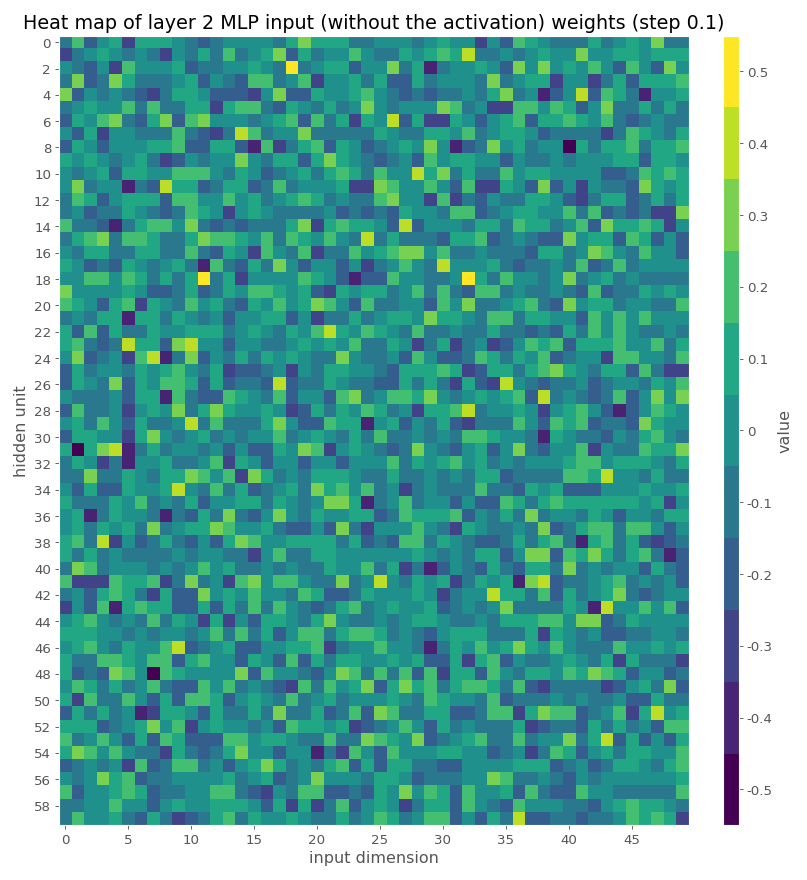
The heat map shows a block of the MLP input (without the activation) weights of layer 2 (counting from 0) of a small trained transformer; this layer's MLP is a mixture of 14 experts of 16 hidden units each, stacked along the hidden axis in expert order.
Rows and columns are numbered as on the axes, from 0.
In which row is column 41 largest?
4
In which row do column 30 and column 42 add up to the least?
43
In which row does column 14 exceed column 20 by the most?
54
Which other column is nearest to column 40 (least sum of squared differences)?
31
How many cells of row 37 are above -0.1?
32
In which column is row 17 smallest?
11
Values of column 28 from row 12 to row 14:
0 0 -0.2
